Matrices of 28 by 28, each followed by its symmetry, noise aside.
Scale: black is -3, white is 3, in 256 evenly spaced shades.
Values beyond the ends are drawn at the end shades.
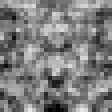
mirrored left to right.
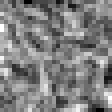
antisymmetric.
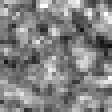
no symmetry.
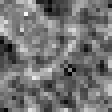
symmetric.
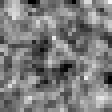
symmetric across the other diagonal.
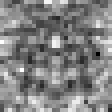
mirrored left to right.
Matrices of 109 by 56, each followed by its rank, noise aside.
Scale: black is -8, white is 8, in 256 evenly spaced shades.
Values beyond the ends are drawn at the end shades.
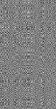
three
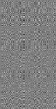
three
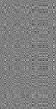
two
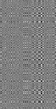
one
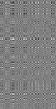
one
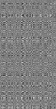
two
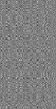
three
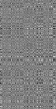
two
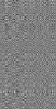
three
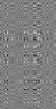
two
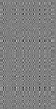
one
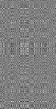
two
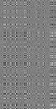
one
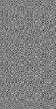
four
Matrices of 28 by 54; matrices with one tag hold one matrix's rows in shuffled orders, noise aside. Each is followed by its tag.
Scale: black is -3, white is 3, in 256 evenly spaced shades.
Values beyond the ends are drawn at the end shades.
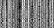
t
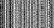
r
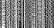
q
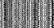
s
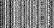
r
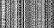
q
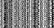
s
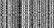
t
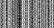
t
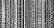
q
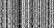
t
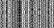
t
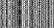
t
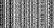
r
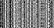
r
